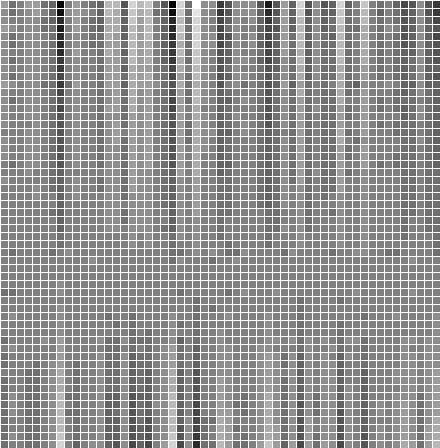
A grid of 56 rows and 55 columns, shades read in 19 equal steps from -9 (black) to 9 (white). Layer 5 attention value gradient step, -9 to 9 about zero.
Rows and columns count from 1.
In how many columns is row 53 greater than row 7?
23
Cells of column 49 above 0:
2
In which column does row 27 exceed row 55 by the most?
25
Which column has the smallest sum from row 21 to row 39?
22
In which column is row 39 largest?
8
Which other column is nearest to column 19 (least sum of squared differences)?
46
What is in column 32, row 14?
0
